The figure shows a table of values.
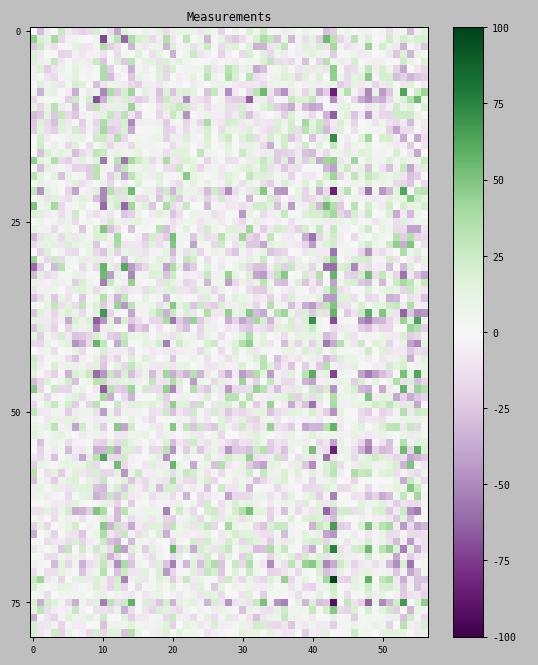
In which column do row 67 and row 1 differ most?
10
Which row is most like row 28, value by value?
57
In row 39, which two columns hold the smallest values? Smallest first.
9, 14
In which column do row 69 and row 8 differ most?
43
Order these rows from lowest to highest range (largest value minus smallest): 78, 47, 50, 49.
78, 50, 49, 47
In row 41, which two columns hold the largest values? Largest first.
9, 31
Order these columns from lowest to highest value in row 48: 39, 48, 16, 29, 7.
7, 16, 39, 29, 48
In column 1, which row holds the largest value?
72
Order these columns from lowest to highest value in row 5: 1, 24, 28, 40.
40, 24, 1, 28
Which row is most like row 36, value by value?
52
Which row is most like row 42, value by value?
62
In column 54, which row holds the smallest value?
70
